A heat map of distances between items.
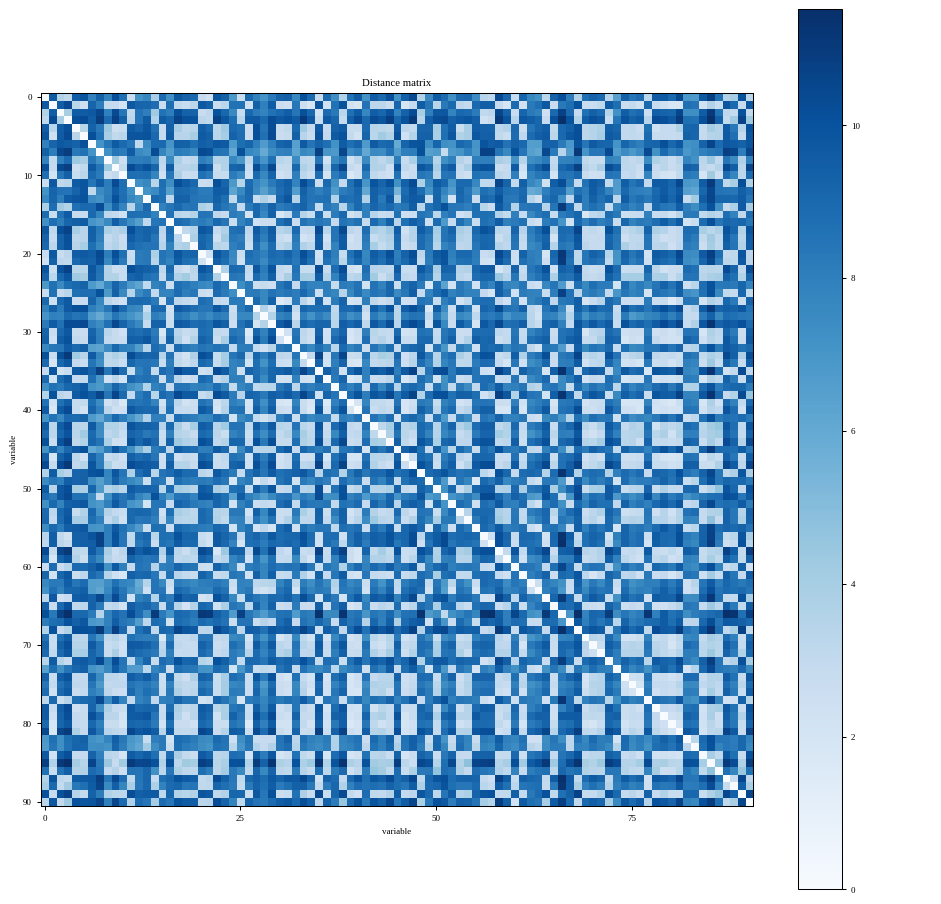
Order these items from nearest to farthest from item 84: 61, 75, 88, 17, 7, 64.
61, 75, 17, 7, 88, 64
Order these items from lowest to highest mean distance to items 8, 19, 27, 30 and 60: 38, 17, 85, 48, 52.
17, 85, 52, 48, 38
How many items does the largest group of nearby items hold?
46
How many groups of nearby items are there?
5
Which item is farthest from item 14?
66
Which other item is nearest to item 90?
60
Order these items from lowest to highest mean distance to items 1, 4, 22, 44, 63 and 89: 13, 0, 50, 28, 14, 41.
50, 28, 41, 13, 14, 0
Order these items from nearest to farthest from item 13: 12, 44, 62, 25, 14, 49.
49, 62, 12, 25, 14, 44
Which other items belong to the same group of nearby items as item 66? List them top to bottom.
7, 51
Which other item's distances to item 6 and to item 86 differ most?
79
